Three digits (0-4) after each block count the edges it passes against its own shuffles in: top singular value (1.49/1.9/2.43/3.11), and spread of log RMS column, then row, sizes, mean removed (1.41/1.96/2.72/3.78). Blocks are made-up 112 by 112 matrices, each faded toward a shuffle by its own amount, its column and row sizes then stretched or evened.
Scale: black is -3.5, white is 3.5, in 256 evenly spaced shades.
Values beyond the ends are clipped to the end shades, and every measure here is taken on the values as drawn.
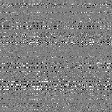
3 1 4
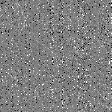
1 3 0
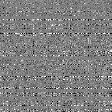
2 2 4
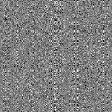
3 3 0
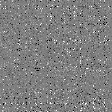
1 2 2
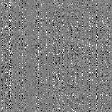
2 4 2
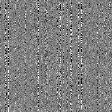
2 4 0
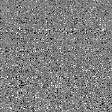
0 2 3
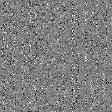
0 3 1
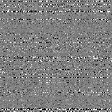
3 1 4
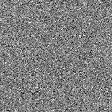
1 0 1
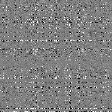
1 3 4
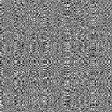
4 3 1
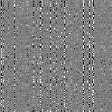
4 4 1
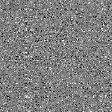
2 1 2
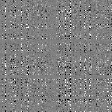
2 4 3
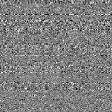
3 0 3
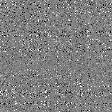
0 2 3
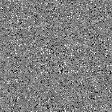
0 2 2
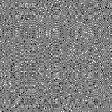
4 1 0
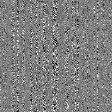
0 4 0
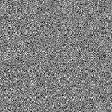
3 1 1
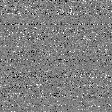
0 0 3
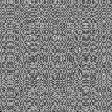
4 0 0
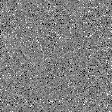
0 2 2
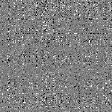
0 3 3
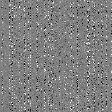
0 4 0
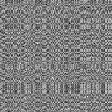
4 2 3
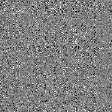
0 3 2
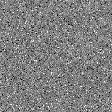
2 0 0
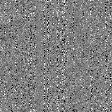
1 3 0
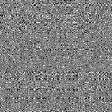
3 0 3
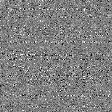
1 1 3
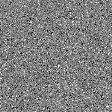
0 1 1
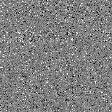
1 1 1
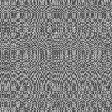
4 2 1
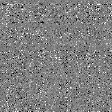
0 2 3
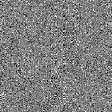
2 2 0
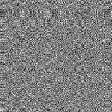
3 1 1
